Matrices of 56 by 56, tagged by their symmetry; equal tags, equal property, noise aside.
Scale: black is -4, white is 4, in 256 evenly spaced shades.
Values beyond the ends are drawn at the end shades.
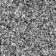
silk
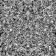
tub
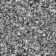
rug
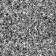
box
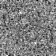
rug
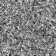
silk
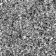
silk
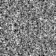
box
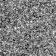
silk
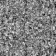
box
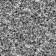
rug
